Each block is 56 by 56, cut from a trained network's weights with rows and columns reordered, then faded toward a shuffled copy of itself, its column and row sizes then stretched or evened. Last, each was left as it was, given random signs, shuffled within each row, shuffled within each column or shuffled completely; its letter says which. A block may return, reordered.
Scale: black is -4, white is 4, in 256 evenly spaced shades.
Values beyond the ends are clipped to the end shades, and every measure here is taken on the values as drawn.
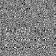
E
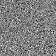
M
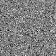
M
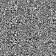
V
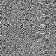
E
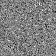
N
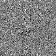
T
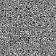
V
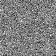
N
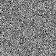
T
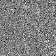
T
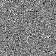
M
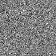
M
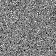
N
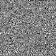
V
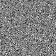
N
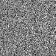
T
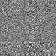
E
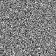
T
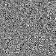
V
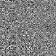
E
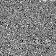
M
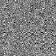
E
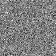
M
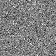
N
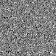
M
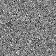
N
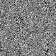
T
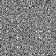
E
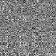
E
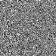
V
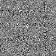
V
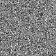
T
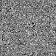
M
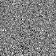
V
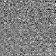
E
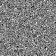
N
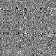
E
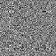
E
